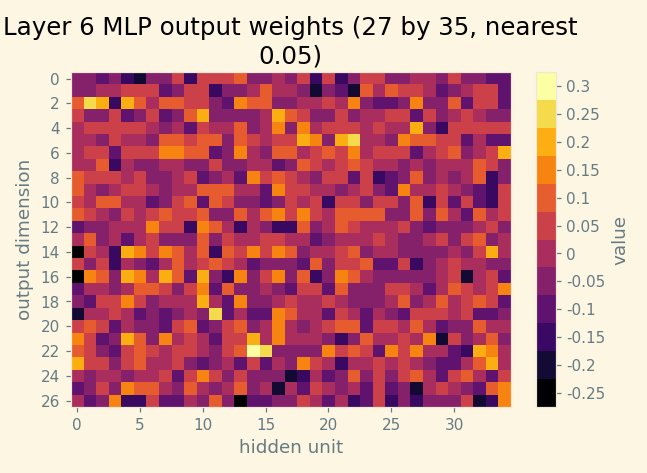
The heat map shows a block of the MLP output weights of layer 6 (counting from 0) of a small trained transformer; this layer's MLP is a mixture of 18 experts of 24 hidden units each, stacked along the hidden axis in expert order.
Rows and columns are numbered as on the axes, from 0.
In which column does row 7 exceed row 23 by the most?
21
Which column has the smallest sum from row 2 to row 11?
33
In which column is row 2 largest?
1
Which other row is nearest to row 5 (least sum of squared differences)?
11
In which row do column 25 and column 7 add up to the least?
26
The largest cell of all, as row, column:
22, 14
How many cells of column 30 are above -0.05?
18
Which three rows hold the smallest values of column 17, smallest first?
24, 12, 17
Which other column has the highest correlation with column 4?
5
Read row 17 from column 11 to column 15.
-0.1 0.1 -0.05 -0.05 0
